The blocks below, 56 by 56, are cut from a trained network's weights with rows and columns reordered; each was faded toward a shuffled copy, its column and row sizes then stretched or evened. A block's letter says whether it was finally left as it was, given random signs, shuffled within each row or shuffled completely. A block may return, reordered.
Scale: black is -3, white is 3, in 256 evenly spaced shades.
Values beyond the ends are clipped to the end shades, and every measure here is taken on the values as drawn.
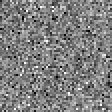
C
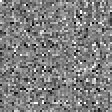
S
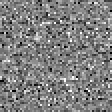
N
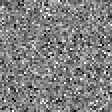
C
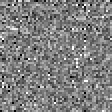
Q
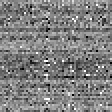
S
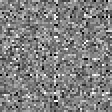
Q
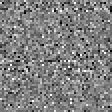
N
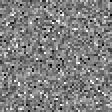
C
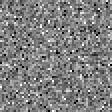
C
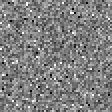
C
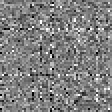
Q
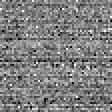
N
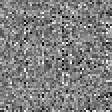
S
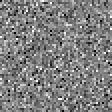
C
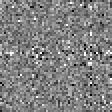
Q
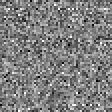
N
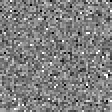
N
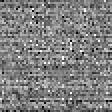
S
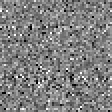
N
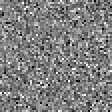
C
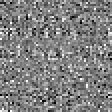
S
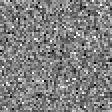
C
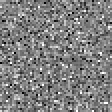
C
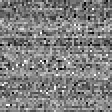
N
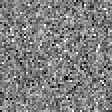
C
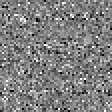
N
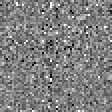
Q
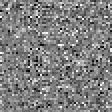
S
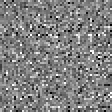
Q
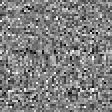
S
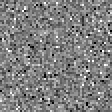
C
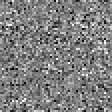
Q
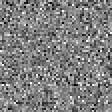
N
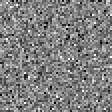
C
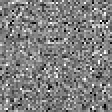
S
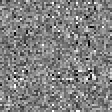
Q
